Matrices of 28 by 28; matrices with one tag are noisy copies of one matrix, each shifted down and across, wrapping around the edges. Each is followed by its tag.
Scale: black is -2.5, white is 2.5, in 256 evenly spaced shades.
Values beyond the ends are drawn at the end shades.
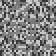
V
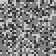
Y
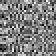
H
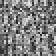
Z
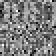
Z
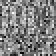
Z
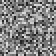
Y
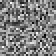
V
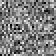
H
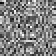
H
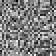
H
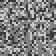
Y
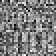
Z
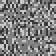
H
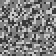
V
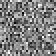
H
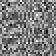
H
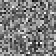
Y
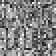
Z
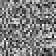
H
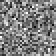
Y
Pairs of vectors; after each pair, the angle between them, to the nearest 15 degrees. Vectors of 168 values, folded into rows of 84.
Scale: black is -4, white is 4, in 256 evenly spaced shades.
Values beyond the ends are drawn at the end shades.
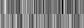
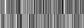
30 degrees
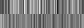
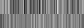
165 degrees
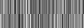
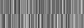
45 degrees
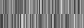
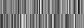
30 degrees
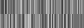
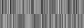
60 degrees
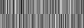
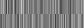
165 degrees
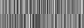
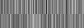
120 degrees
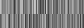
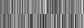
105 degrees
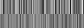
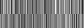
135 degrees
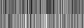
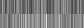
30 degrees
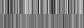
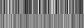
165 degrees
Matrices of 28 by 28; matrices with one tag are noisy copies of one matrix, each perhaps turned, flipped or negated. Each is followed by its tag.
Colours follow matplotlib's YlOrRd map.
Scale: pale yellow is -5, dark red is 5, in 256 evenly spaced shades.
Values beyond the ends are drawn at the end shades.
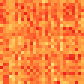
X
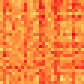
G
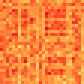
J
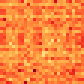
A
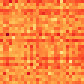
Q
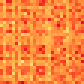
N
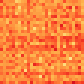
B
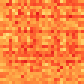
A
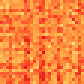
G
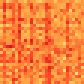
N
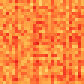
N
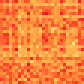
A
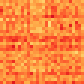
B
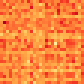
N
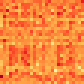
J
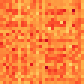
J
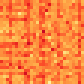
G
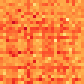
A
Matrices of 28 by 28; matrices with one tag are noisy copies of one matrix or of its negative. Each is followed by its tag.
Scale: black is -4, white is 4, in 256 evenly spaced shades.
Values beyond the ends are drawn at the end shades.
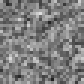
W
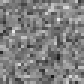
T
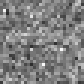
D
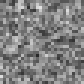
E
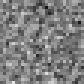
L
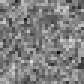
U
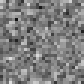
E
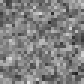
W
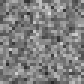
L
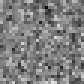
L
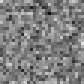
L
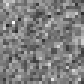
W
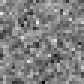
T
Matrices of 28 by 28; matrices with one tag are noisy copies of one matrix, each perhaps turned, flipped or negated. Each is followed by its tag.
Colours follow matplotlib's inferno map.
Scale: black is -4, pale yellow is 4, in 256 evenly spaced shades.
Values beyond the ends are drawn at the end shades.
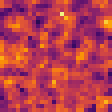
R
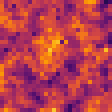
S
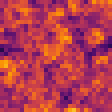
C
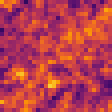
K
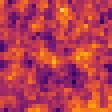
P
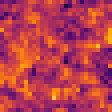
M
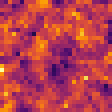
S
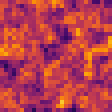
C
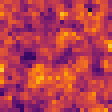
P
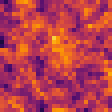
S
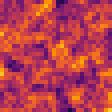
C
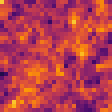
K
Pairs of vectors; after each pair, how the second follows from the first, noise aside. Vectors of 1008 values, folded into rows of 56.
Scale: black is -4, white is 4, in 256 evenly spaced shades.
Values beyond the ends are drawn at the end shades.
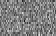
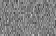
reversed, negated, shrunk.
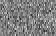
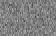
reversed, shrunk.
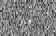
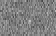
shrunk.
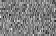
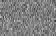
shrunk.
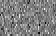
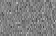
reversed, negated, shrunk.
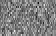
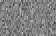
wrapped around, negated, shrunk.
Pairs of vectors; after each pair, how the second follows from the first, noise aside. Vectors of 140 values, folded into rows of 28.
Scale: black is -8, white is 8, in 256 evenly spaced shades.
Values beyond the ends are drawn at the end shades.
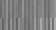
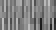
negated, scaled up.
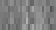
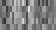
reversed, scaled up.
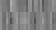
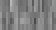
copied.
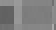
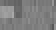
negated, partly zeroed.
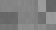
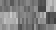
negated, scaled up.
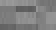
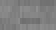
reversed, shrunk.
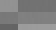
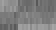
copied.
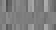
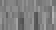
wrapped around, negated.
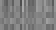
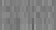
reversed, negated, shrunk.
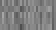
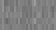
reversed, negated, shrunk.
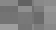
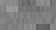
wrapped around, partly zeroed.
